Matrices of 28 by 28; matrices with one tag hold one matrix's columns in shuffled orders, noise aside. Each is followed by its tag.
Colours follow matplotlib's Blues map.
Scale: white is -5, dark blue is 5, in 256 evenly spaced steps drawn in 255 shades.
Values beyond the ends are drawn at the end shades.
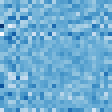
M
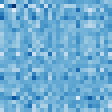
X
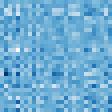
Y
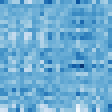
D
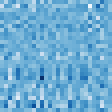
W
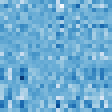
W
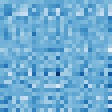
Y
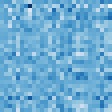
X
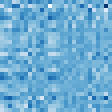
X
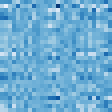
X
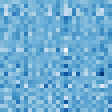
Y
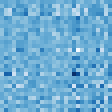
Y
